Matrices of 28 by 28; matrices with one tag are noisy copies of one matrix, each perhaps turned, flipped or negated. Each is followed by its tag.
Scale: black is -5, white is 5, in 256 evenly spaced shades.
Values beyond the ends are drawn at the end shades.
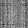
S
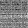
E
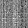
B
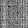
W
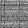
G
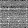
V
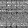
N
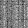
G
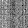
B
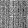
E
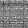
W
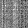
B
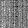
E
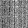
E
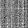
G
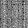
G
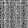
G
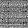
G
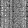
N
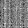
G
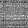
S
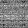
S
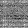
S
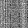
W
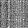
V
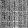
E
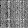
V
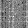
N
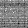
W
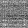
S
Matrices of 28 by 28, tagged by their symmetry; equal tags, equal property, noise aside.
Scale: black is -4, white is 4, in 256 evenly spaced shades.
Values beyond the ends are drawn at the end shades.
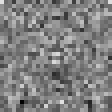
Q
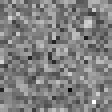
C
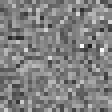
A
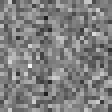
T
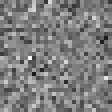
C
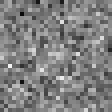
C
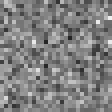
A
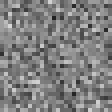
A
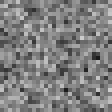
T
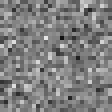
A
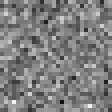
A
